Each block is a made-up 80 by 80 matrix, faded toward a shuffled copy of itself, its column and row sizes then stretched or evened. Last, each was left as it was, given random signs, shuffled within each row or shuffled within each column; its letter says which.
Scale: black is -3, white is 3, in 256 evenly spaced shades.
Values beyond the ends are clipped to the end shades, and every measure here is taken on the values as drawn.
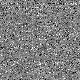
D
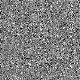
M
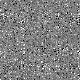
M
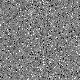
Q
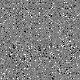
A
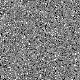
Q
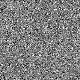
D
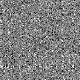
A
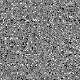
A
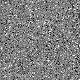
Q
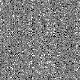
A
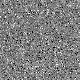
D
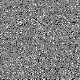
M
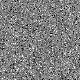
Q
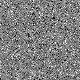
Q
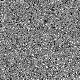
D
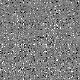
A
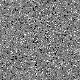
Q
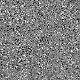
M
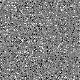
M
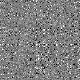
A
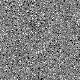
Q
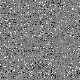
M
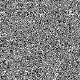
M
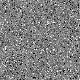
Q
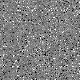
M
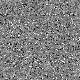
D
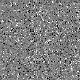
A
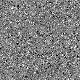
D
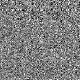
A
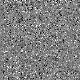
M
